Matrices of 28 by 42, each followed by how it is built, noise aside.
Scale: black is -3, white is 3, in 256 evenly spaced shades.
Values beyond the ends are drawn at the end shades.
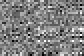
low rank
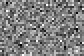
noise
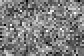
smooth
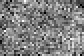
smooth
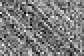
Toeplitz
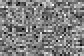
blocks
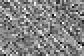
Toeplitz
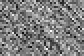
Toeplitz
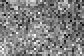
smooth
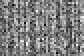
blocks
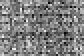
blocks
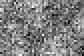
smooth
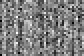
blocks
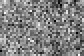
smooth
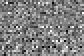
uneven rows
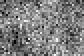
smooth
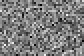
noise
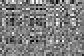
low rank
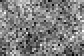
smooth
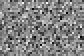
repeating columns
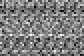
repeating columns
